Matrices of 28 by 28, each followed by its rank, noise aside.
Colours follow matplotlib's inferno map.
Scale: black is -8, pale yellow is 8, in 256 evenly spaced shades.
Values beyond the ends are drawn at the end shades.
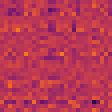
four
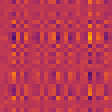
one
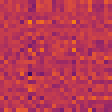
four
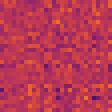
four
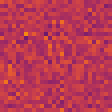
six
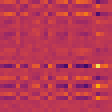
one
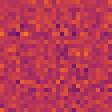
four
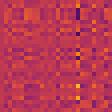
two
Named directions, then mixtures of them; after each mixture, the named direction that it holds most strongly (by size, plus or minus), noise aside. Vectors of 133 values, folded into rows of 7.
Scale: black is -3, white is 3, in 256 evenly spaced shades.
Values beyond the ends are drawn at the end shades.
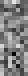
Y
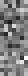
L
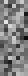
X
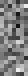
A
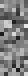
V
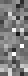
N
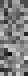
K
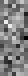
X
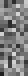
Y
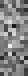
L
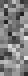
K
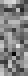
Y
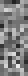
Y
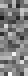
L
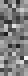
L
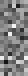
L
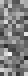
K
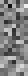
A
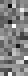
L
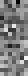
L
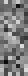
X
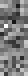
V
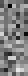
A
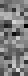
V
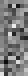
X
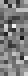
L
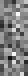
Y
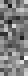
L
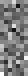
Y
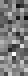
N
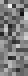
X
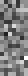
L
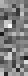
V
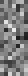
X
